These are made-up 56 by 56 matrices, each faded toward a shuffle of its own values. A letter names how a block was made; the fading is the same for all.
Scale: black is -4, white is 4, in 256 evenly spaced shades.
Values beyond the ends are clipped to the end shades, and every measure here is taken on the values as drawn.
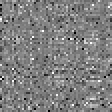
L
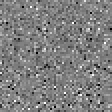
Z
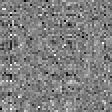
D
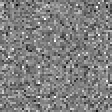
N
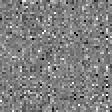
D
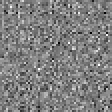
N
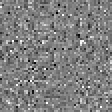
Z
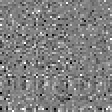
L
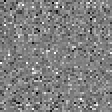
Z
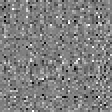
L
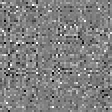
L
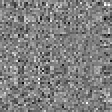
N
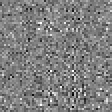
N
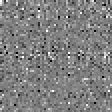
L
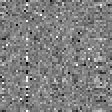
D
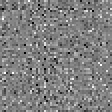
L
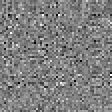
N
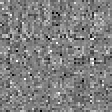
N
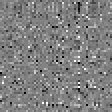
L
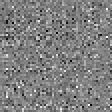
L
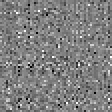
Z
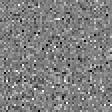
Z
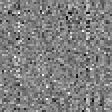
D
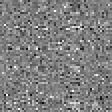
N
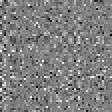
L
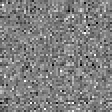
D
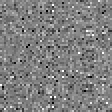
Z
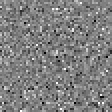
Z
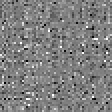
L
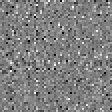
Z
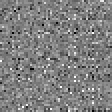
D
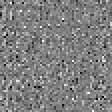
Z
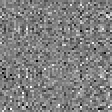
N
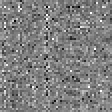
D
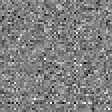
N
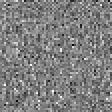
N
